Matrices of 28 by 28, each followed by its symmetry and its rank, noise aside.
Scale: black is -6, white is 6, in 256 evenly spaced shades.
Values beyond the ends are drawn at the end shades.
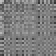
symmetric, rank two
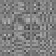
symmetric, rank three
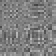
symmetric, rank four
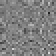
antisymmetric, rank four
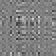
antisymmetric, rank two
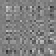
symmetric, rank two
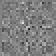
symmetric, rank three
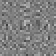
no symmetry, rank four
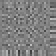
antisymmetric, rank two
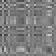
no symmetry, rank two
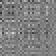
no symmetry, rank two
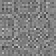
antisymmetric, rank four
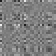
symmetric, rank two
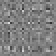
antisymmetric, rank two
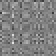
no symmetry, rank three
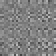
no symmetry, rank two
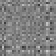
antisymmetric, rank two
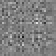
antisymmetric, rank four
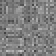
no symmetry, rank four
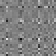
no symmetry, rank two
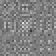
symmetric, rank three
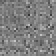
no symmetry, rank four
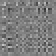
symmetric, rank two
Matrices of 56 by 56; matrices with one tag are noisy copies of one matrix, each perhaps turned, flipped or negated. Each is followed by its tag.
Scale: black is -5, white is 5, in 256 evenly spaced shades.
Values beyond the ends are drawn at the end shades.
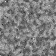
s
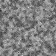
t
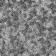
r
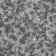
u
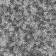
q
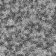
q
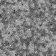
r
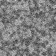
r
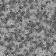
q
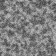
q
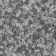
u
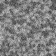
q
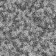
u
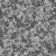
t
